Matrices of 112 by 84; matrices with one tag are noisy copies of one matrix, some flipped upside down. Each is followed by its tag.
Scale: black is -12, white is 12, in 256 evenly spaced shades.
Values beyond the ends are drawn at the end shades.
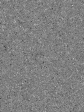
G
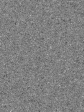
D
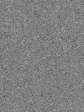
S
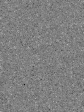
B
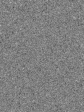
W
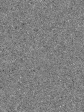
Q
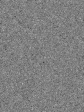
G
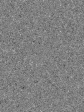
Q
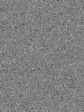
Q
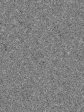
G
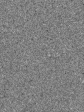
S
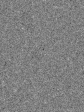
G
